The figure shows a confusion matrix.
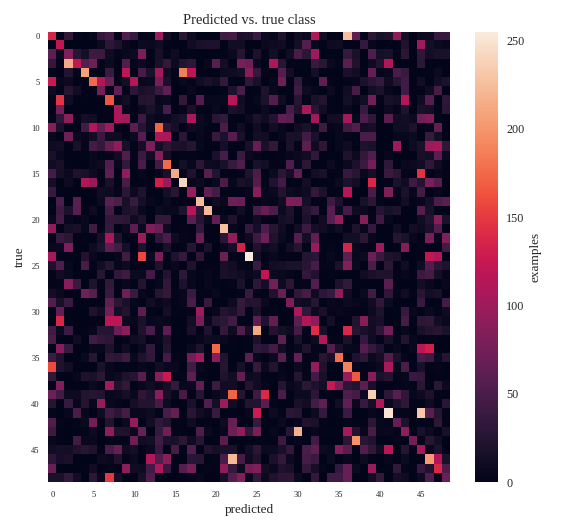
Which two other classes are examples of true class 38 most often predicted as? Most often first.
34, 7
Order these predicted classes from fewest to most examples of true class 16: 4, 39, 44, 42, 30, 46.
30, 42, 44, 46, 4, 39
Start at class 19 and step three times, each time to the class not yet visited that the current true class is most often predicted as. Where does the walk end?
0
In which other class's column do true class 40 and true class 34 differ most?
20
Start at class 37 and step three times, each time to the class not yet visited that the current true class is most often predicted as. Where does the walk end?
22
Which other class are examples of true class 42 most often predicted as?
10
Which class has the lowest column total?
44
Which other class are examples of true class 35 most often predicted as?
18
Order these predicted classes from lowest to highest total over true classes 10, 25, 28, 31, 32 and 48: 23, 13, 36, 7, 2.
2, 23, 13, 36, 7
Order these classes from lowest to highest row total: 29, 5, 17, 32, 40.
29, 17, 40, 5, 32
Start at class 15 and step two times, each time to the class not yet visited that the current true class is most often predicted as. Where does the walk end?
41
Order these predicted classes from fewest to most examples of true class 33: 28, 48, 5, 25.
48, 25, 5, 28
